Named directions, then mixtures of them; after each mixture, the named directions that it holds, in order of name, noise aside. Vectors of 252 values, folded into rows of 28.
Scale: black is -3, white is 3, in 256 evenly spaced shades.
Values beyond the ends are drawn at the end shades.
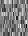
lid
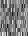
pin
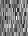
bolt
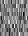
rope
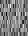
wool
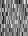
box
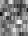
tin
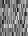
bolt, box.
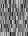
box, lid, pin.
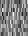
box, lid, pin.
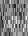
bolt, rope, tin.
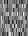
pin, rope.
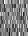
lid, rope.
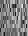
bolt, lid, wool.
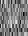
box, pin, rope.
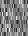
bolt, box, pin.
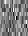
bolt, lid.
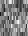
box, lid, tin.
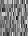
lid.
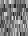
lid, rope, tin.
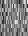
box.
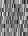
box.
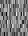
wool.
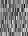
bolt, lid, pin.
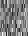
pin.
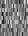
box.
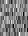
bolt, rope, tin.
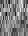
bolt, tin, wool.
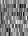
rope, tin.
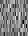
lid, wool.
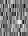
pin, tin, wool.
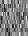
lid, rope, wool.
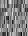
lid, pin, tin.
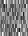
lid, pin, rope.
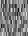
bolt, box, pin.
